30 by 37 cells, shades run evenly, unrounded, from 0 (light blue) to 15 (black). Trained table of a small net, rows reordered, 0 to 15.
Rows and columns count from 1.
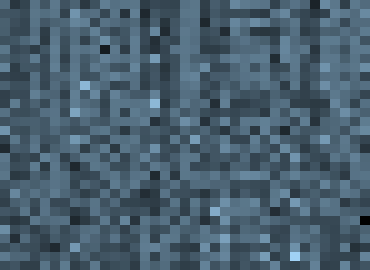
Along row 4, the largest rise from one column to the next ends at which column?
17
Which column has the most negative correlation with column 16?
31
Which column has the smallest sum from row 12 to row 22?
6
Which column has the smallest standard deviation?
3
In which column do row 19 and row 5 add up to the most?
5
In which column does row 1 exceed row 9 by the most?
32
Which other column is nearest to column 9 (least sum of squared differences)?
18
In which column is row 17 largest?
1
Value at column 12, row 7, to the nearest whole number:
7
